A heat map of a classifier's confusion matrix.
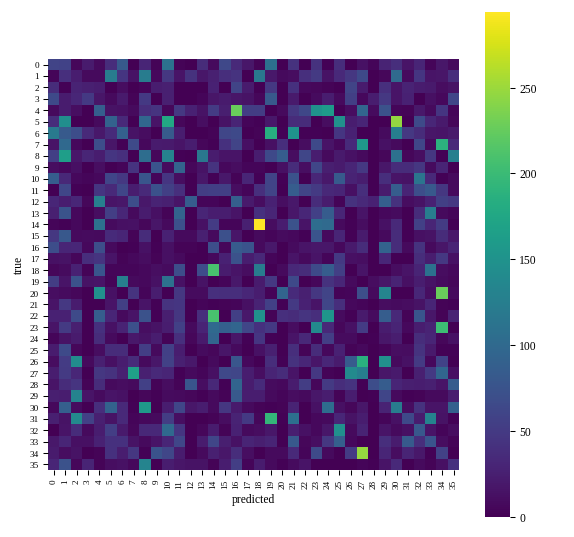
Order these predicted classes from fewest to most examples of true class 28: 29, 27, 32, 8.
27, 32, 8, 29
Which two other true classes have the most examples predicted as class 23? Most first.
4, 14
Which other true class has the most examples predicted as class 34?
20
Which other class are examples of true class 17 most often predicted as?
16
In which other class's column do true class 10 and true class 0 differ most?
32
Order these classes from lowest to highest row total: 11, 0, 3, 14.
3, 0, 14, 11
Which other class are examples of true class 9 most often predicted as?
11
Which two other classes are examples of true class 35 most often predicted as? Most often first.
8, 1
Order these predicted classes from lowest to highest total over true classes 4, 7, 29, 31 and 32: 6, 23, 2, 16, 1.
6, 1, 23, 2, 16
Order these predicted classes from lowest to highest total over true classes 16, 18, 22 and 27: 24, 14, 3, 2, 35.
3, 35, 2, 24, 14
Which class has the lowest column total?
28
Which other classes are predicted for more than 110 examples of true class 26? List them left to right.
2, 27, 29
